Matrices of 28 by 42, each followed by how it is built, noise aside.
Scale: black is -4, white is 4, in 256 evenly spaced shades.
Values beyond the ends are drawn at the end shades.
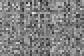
blocks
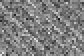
Toeplitz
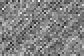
Hankel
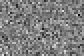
noise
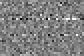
uneven rows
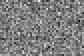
noise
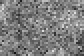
smooth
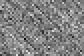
Toeplitz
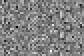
repeating rows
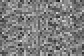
repeating rows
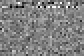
uneven rows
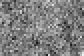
smooth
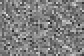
repeating rows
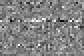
uneven rows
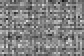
blocks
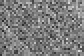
Toeplitz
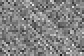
Toeplitz
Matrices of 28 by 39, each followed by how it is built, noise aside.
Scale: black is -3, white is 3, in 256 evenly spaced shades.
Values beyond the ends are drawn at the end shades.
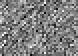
Hankel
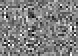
low rank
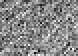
Hankel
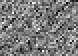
Hankel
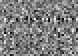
low rank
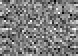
blocks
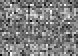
blocks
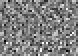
repeating columns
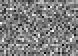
repeating columns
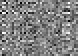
low rank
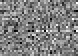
low rank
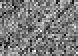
Hankel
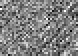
Hankel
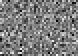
low rank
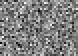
repeating columns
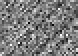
Hankel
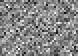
Hankel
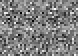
repeating columns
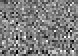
low rank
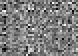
low rank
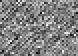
Hankel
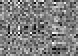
low rank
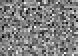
noise
